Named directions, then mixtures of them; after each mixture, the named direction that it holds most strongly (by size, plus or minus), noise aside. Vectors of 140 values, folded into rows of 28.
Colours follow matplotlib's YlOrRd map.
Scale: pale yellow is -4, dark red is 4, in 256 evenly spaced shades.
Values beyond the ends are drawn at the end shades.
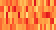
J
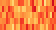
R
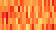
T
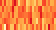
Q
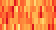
Q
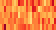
Q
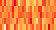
Q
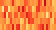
R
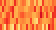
Q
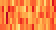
R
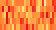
R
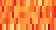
Q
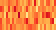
J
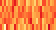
Q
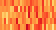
T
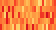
R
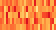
J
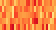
Q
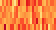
Q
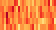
T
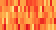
T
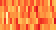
T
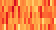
Q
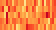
J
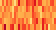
Q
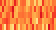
Q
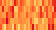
Q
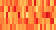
J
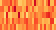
J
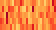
R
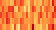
R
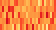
R
